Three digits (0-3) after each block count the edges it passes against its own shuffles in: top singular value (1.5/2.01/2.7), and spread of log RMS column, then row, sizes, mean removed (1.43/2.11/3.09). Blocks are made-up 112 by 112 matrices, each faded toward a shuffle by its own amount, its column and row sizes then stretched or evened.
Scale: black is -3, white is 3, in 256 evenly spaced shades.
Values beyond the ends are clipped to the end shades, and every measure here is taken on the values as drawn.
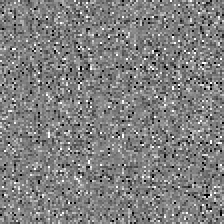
0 2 1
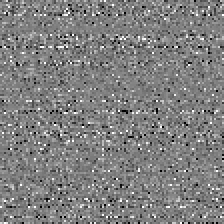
0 0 3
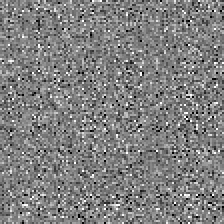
1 2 2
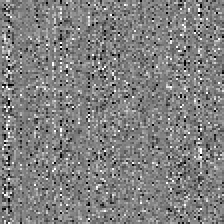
0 3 0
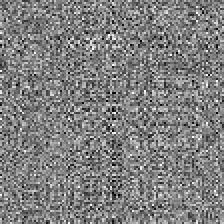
3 2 1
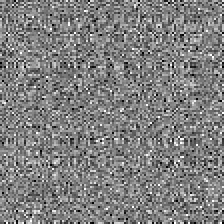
3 1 2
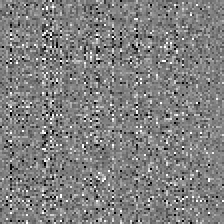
2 3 2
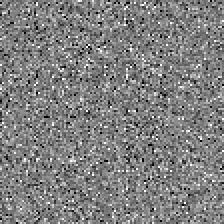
1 1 0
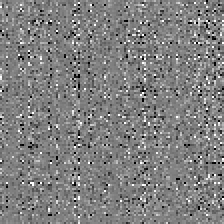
0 3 2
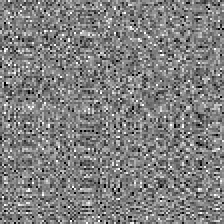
3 1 0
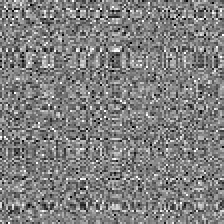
3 1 2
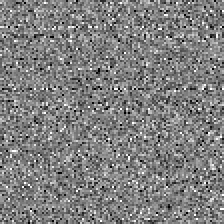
1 0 2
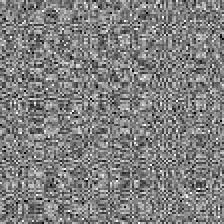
3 0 1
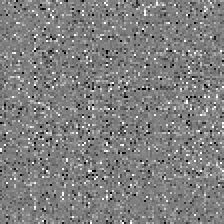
1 1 2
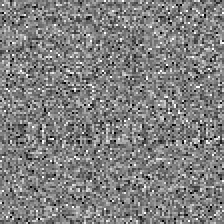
2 0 1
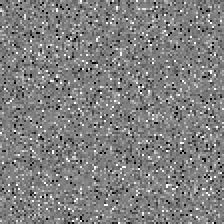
0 1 0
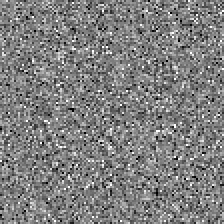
1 1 0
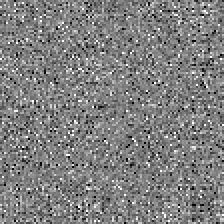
2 1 1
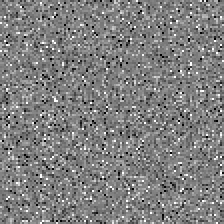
1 1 0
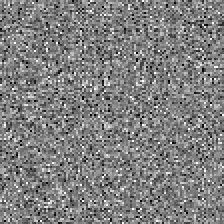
2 1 0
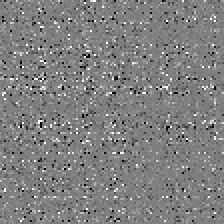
0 2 3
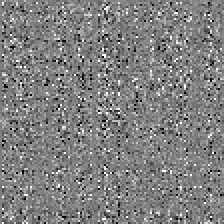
0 3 2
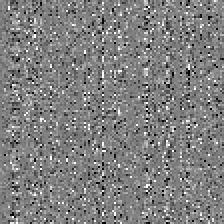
2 3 0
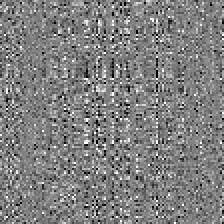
3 3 1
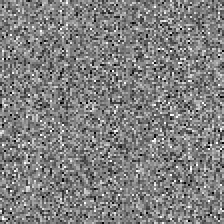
0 2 0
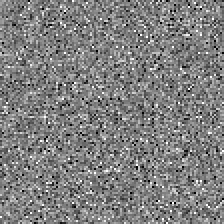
1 0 1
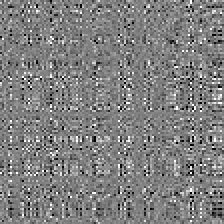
3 3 3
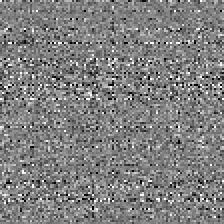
0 2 3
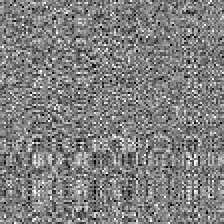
3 2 1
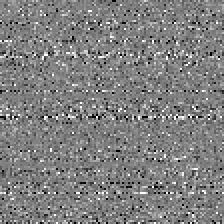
2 0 3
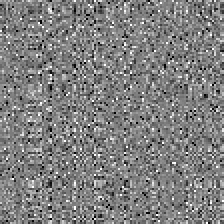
3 2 0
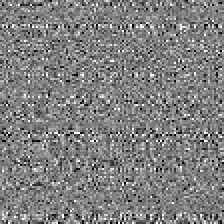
3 1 3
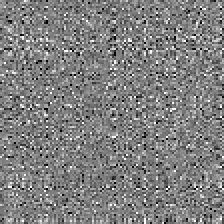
3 2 2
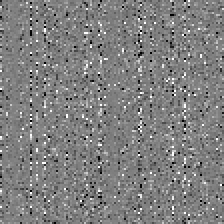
0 3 0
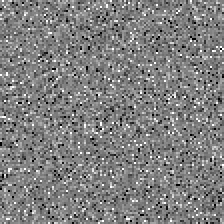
0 0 0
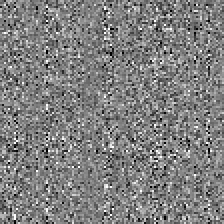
1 3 1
